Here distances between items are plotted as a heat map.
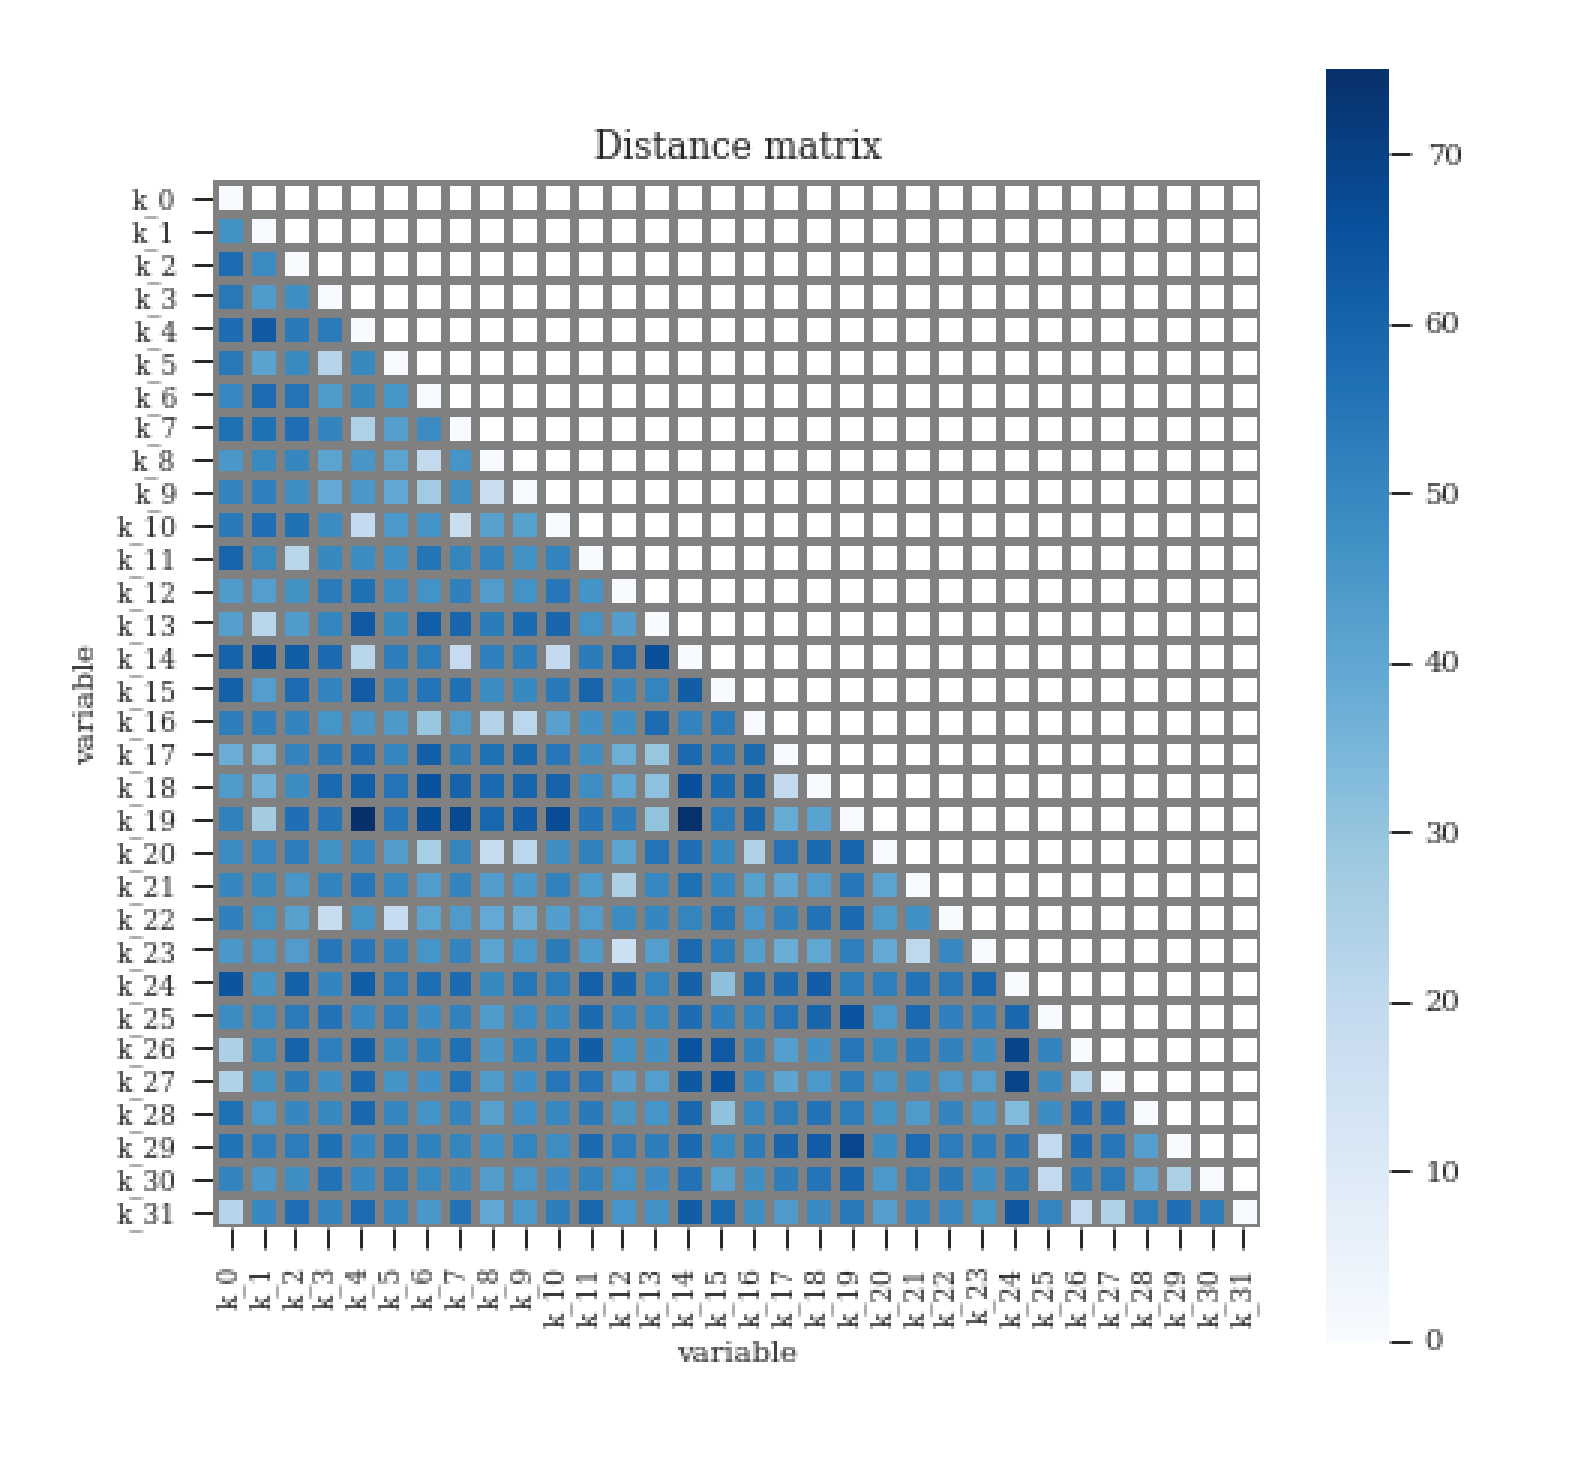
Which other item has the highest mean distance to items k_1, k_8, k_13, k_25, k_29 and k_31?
k_14
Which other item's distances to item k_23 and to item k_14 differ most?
k_12
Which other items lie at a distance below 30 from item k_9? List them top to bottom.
k_6, k_8, k_16, k_20
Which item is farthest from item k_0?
k_24
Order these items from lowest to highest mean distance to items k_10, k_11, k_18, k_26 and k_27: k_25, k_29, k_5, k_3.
k_5, k_3, k_25, k_29
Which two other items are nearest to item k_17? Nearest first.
k_18, k_13
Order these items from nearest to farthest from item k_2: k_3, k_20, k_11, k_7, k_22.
k_11, k_22, k_3, k_20, k_7
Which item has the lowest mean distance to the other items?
k_8
